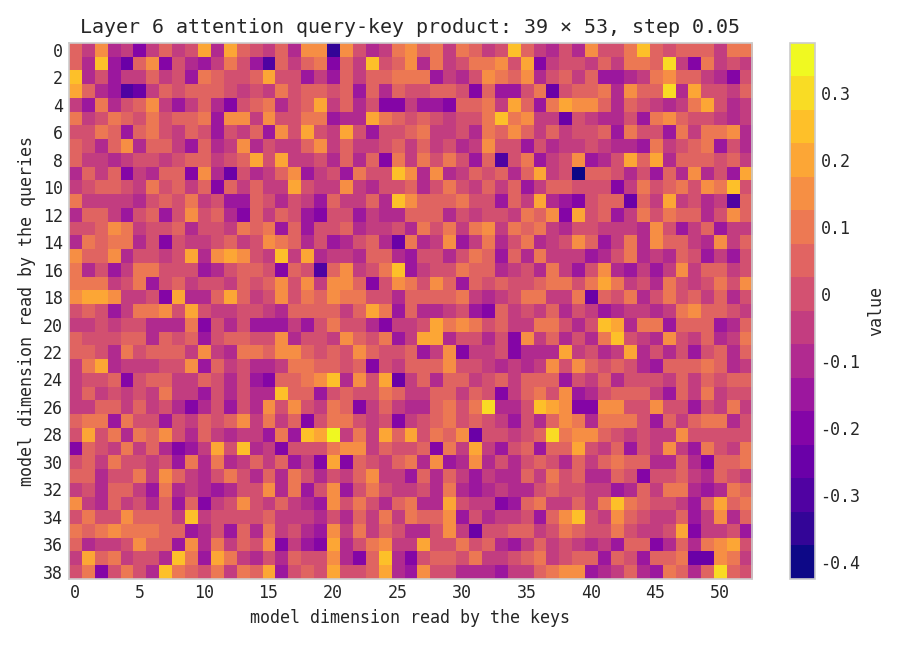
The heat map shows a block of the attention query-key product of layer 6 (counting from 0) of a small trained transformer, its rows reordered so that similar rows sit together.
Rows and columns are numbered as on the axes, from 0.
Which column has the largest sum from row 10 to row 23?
2
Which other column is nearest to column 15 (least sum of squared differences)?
4
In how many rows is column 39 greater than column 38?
19
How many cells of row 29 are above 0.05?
12
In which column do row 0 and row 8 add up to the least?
20
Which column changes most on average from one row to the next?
16
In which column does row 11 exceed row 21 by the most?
25
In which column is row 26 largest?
32
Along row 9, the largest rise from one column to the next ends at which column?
40
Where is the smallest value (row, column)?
9, 39
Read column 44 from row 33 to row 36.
0.05 0 -0.05 0.05
